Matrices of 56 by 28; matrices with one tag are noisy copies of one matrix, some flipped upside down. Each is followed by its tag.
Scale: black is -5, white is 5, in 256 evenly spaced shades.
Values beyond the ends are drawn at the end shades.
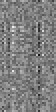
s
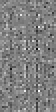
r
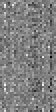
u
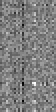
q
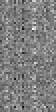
q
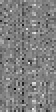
q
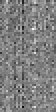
q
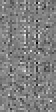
r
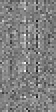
r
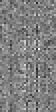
r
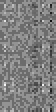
u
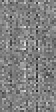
r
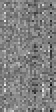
u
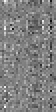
u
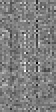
r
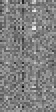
q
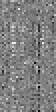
s
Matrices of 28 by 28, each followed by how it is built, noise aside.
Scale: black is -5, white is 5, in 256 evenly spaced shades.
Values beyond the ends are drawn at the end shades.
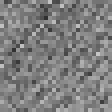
Hankel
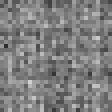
blocks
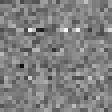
uneven rows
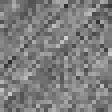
Hankel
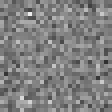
blocks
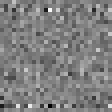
uneven rows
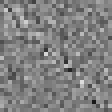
banded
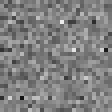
uneven rows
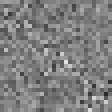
block diagonal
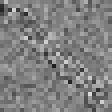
banded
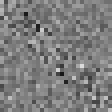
banded
